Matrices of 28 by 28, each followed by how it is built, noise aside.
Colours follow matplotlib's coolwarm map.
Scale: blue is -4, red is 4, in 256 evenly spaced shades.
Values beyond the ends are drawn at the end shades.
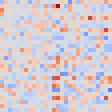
low rank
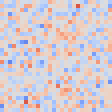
repeating rows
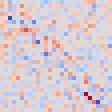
banded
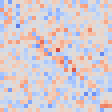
banded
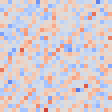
Hankel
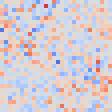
block diagonal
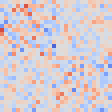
block diagonal
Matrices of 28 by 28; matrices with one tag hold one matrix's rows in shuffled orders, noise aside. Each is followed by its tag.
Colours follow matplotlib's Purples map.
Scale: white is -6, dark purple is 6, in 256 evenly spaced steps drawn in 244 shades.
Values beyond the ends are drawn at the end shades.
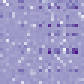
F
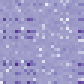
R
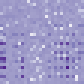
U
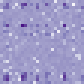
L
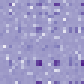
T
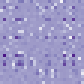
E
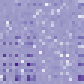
R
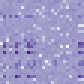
R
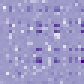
T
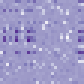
R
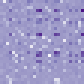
T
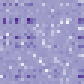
R
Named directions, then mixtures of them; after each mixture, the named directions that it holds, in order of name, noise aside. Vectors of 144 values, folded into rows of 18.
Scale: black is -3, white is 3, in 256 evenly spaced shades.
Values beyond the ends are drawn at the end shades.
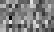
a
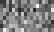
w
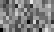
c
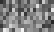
w.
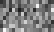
w.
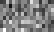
a, w.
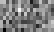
a, w.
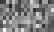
a, w.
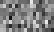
a.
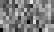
c.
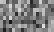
a, w.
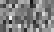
a.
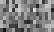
c, w.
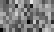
c.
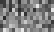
w.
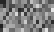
c, w.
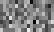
a, c.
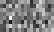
a.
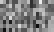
a, w.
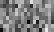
c.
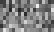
w.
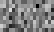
a, w.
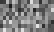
a, w.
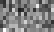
w.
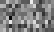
a.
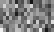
c.
